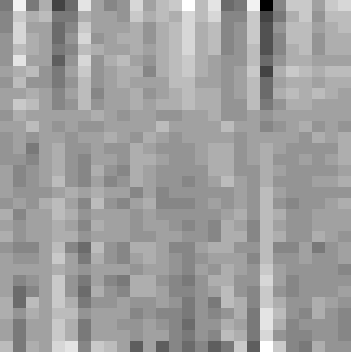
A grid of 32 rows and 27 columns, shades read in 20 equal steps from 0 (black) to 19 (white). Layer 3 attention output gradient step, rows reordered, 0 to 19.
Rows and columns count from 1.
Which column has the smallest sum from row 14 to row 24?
7
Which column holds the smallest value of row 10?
21
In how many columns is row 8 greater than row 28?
15
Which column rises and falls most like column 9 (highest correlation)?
10
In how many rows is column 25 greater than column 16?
9
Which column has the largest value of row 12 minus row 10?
18
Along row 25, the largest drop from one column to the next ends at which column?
22
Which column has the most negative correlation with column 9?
11
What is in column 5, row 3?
8
